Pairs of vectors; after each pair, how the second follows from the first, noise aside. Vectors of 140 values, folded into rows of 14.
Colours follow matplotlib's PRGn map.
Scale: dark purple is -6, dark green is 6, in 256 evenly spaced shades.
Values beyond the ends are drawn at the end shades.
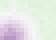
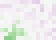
negated, partly zeroed.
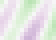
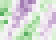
reversed, scaled up.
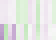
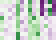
reversed, scaled up.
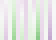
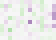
wrapped around, negated, partly zeroed.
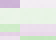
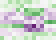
wrapped around, scaled up.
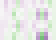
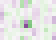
wrapped around, negated.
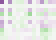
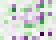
wrapped around, scaled up.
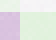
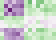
wrapped around, scaled up.
